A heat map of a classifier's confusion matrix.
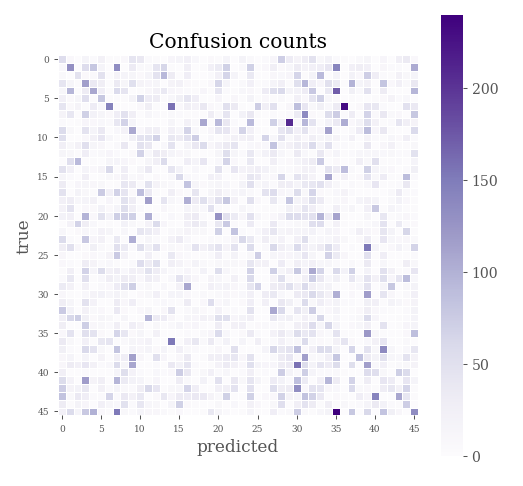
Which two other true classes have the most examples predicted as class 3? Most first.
41, 20
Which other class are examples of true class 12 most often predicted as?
10
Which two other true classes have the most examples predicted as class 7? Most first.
45, 1
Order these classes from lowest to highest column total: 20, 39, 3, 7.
20, 7, 3, 39
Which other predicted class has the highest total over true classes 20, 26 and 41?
3
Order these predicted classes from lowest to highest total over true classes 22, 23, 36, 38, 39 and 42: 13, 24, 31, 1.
13, 1, 24, 31
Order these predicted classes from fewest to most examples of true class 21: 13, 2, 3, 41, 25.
25, 13, 3, 41, 2
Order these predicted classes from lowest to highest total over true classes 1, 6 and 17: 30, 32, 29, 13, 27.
29, 13, 32, 27, 30
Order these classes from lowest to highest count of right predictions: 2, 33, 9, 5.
2, 33, 5, 9
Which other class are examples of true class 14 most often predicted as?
36
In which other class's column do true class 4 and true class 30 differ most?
1
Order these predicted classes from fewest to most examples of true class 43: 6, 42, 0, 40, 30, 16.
42, 30, 16, 6, 0, 40
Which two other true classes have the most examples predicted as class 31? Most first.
7, 38
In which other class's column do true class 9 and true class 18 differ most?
34
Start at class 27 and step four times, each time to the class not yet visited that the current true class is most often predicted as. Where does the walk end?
44
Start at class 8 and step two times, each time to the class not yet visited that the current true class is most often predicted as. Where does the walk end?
16
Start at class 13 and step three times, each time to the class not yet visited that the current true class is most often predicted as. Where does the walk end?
11
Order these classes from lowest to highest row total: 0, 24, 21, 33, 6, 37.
0, 21, 33, 37, 24, 6
